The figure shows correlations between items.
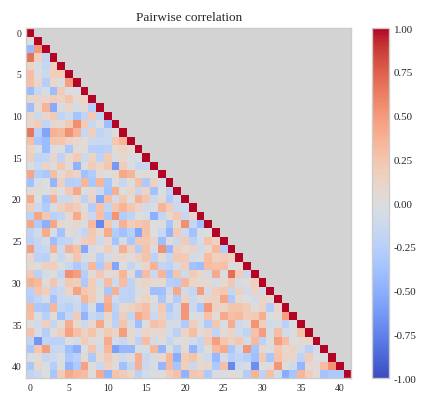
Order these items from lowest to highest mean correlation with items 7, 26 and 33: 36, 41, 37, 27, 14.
41, 14, 36, 27, 37
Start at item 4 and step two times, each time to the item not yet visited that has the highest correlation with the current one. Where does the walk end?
0
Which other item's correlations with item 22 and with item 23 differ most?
9
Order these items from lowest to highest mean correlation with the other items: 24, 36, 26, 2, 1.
2, 1, 24, 26, 36
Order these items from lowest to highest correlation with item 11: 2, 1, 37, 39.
2, 37, 39, 1
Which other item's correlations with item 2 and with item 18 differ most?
24
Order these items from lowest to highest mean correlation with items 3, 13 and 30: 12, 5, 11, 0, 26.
11, 5, 26, 12, 0
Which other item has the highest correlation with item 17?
26
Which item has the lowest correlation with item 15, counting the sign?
18
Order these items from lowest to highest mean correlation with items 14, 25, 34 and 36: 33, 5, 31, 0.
5, 31, 0, 33
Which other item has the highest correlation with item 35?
29
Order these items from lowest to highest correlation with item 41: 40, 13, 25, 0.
40, 0, 25, 13
